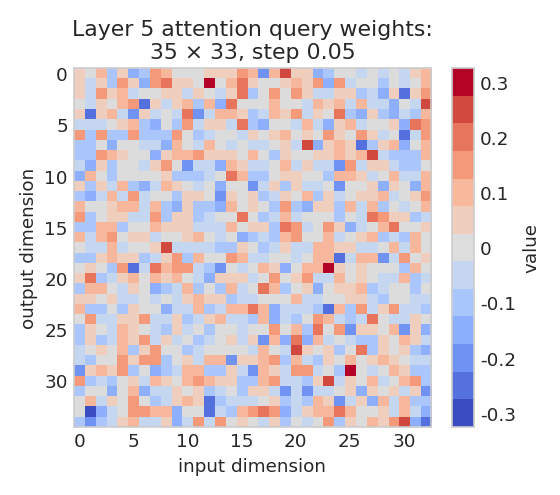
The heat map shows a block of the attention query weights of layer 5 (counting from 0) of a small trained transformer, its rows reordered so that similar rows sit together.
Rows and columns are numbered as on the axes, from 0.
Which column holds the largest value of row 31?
5
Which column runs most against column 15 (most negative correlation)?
23
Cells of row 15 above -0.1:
28
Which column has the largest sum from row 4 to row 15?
32
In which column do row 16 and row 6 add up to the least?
30
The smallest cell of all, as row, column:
33, 1
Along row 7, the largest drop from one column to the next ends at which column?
22
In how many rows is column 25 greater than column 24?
16
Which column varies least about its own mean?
4
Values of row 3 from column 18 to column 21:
0.1 0 0 -0.05
